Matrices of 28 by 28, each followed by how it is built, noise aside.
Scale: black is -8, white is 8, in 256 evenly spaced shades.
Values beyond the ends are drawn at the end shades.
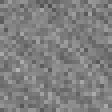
Toeplitz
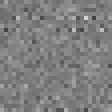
uneven rows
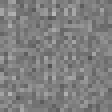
blocks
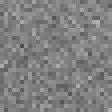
Toeplitz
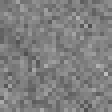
Toeplitz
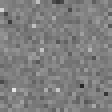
sparse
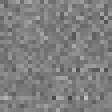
uneven rows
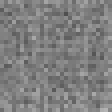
blocks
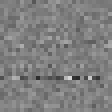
uneven rows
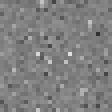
sparse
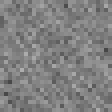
Toeplitz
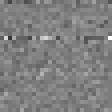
uneven rows
